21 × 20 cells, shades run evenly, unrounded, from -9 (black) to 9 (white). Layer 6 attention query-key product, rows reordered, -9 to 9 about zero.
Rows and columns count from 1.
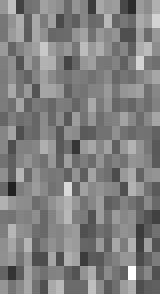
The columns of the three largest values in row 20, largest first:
17, 12, 4
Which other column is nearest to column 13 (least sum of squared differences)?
1
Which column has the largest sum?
7
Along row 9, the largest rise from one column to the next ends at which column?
10
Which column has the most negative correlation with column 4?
20
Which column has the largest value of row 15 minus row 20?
2
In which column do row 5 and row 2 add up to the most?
18
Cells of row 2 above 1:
8
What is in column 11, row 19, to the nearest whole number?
-5
